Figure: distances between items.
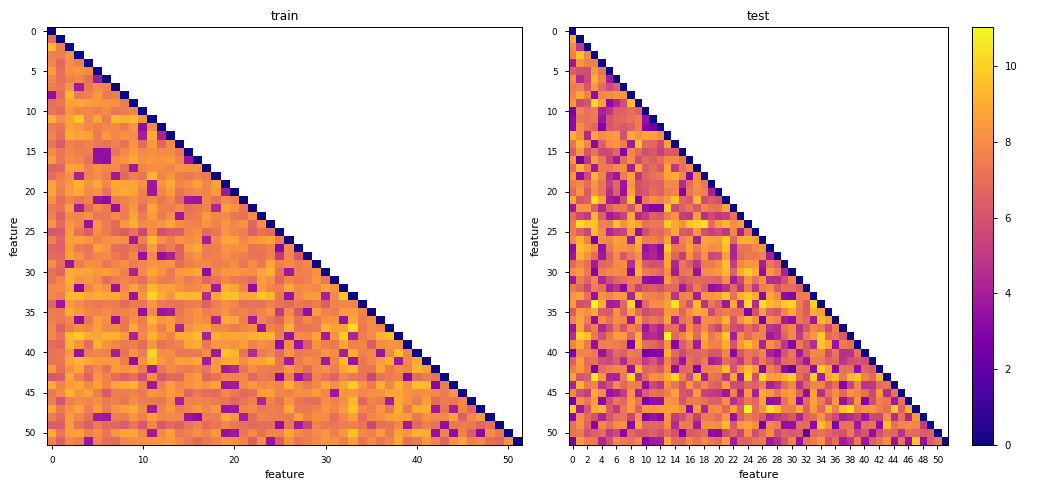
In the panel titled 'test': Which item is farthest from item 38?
13
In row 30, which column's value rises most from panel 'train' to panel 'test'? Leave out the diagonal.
9
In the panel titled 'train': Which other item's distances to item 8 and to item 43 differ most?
39
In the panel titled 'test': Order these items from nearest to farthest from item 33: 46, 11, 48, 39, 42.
42, 39, 48, 11, 46
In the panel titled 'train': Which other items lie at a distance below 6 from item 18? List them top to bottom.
3, 7, 22, 32, 36, 40
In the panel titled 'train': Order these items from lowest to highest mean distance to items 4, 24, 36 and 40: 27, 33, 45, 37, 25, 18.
18, 25, 27, 37, 45, 33
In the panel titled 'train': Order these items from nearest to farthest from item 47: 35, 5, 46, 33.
46, 35, 5, 33
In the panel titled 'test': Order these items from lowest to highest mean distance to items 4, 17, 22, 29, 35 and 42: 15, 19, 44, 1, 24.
44, 15, 19, 24, 1
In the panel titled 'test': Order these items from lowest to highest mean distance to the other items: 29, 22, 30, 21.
22, 29, 30, 21
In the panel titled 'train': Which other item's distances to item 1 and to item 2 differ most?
34
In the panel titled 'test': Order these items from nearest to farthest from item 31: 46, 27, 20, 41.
46, 27, 41, 20
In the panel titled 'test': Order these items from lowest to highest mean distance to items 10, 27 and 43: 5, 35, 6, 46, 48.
46, 48, 5, 6, 35
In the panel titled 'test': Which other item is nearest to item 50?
32
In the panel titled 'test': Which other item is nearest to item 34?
9
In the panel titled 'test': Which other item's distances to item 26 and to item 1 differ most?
3
